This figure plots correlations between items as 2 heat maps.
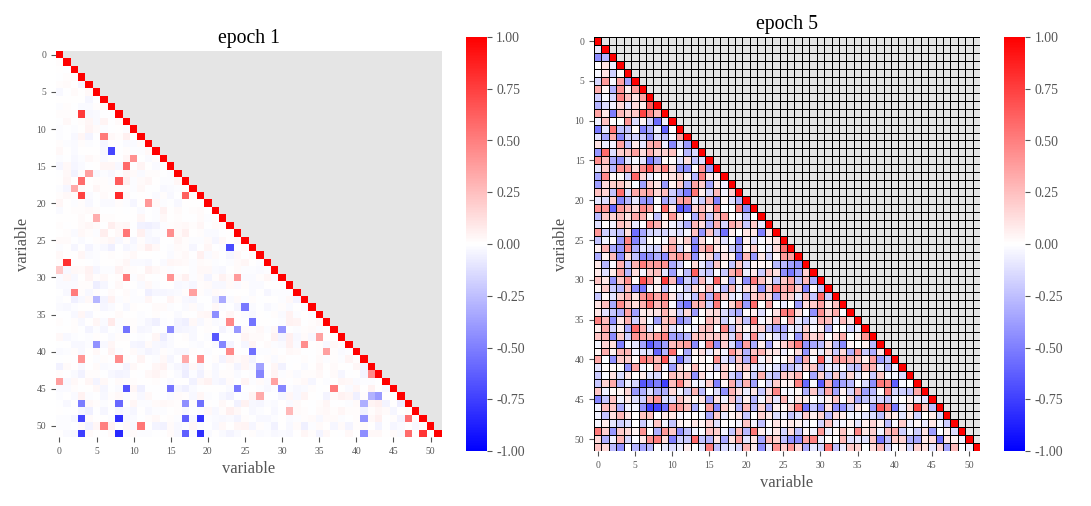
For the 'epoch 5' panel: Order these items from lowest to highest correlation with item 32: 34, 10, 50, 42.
50, 10, 42, 34
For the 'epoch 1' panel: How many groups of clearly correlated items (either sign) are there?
16
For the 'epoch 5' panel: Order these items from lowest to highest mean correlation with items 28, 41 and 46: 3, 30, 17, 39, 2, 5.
30, 39, 3, 2, 17, 5
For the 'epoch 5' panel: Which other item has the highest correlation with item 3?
19
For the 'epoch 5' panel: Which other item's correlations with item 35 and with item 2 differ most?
21
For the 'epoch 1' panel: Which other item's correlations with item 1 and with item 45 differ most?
28
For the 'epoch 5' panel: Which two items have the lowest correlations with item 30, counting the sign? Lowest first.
43, 11
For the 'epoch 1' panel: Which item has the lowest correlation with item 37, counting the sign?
9
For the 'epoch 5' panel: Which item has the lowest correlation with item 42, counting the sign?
13
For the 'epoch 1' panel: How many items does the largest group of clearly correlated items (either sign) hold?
8
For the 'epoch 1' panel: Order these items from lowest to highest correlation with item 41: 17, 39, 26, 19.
26, 39, 17, 19
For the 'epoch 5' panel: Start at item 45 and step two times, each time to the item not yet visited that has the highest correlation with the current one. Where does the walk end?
7
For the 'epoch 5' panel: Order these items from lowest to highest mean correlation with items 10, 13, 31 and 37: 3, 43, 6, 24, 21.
6, 43, 3, 24, 21
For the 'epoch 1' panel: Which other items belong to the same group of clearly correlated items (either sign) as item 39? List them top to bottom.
5, 22, 33
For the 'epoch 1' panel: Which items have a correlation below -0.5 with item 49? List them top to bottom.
3, 8, 17, 19
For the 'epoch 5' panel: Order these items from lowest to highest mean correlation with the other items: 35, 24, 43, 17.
43, 24, 17, 35
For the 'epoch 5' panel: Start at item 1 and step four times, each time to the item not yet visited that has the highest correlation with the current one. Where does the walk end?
36
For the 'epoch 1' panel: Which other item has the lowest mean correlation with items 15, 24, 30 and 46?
45
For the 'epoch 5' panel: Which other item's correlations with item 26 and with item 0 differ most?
25
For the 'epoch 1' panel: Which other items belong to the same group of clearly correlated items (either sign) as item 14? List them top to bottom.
10
